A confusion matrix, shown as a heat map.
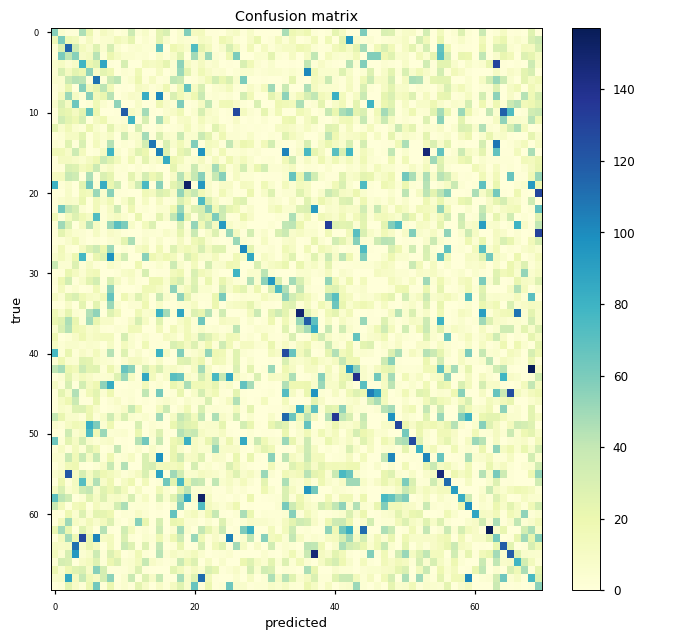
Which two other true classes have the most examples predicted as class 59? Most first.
68, 48
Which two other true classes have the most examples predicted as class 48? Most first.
53, 58
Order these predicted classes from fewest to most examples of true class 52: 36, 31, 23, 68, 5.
68, 31, 5, 36, 23
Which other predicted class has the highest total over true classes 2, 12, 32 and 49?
61
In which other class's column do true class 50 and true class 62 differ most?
44
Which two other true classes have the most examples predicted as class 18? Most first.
35, 56
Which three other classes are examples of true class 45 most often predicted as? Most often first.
65, 37, 46
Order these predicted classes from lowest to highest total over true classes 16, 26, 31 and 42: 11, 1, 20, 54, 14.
14, 20, 1, 54, 11
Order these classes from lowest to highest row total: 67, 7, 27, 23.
7, 67, 27, 23
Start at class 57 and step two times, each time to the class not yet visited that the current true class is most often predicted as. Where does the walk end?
55
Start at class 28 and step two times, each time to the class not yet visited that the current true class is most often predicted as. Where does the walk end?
15
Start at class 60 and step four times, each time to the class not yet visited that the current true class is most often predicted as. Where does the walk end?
27
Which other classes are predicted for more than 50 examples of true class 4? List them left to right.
7, 18, 44, 63
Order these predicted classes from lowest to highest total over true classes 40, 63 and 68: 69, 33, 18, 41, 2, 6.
41, 69, 6, 18, 2, 33
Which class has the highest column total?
18
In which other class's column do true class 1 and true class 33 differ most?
42
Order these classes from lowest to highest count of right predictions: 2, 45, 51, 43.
45, 2, 51, 43
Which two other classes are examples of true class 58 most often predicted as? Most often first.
21, 19
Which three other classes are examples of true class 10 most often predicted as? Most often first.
26, 64, 65
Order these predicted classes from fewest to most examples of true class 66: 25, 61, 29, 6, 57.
25, 29, 57, 6, 61
